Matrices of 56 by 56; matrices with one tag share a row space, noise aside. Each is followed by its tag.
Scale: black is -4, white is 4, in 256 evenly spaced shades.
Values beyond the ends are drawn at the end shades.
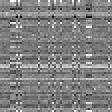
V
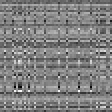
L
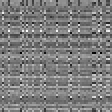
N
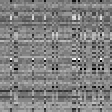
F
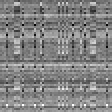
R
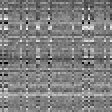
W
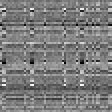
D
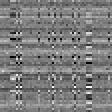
V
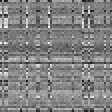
W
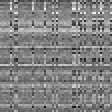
F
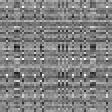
R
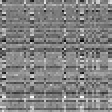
D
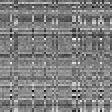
F
